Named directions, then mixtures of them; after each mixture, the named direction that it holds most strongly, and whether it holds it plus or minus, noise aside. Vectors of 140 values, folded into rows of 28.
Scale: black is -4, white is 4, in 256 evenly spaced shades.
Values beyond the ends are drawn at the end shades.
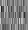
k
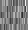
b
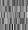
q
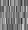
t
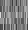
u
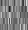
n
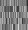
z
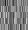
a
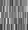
u, plus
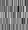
b, minus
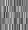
a, minus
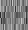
u, minus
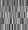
q, plus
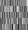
z, minus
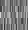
u, plus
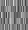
a, minus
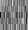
u, minus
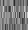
q, plus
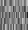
q, minus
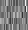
b, plus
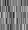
a, plus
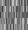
t, plus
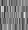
k, minus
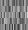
q, plus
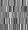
n, plus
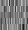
t, minus
